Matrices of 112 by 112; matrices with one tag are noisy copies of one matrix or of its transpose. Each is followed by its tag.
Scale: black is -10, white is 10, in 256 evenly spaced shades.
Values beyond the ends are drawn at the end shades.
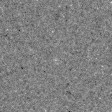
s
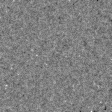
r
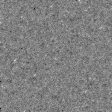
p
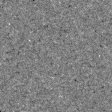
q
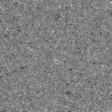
s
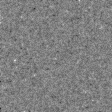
p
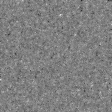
p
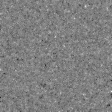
r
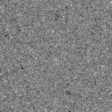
s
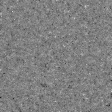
r
